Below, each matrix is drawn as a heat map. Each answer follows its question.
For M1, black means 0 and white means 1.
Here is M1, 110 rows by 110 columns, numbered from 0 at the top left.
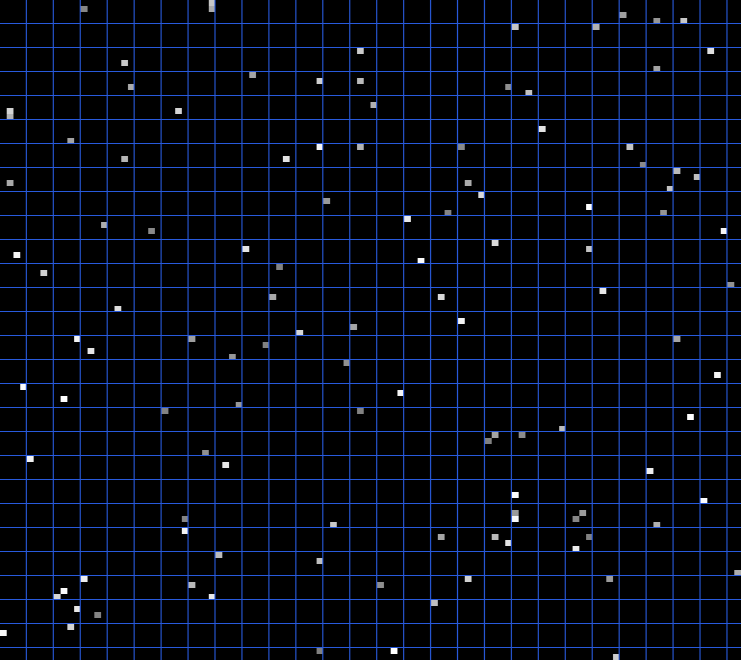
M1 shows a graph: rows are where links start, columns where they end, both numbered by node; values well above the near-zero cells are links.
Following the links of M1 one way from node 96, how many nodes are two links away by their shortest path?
3
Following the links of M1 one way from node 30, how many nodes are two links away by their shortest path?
3
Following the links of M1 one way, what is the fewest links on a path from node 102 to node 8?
6
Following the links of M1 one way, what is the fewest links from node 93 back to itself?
8
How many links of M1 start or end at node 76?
5
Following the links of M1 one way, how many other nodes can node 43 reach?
2
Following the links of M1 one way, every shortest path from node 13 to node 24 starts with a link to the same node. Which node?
node 53
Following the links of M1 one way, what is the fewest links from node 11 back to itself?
3
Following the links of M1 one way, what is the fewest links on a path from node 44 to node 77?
7
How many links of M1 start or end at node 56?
4
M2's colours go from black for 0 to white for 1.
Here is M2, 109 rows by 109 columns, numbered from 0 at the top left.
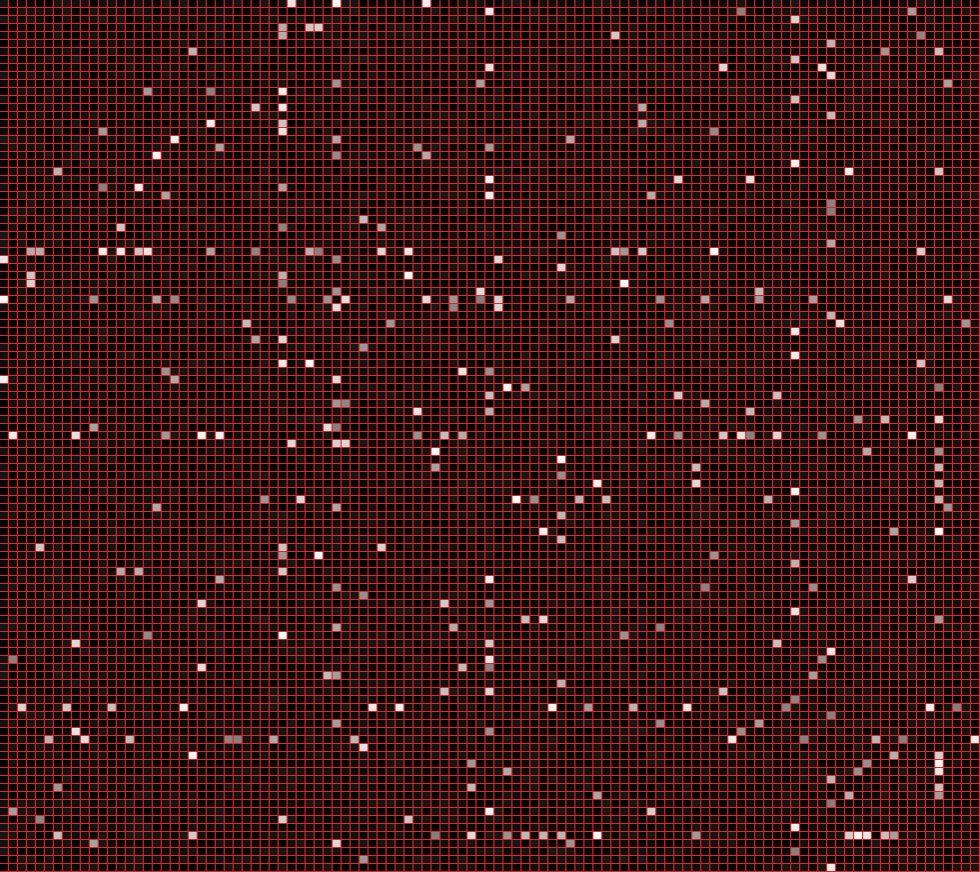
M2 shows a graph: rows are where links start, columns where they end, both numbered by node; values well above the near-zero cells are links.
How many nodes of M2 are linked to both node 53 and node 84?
2
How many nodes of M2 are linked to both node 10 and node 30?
0
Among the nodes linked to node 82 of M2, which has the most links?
node 54
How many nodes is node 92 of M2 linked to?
12
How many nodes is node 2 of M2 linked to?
1
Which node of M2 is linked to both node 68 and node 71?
node 31
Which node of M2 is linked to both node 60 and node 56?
node 104
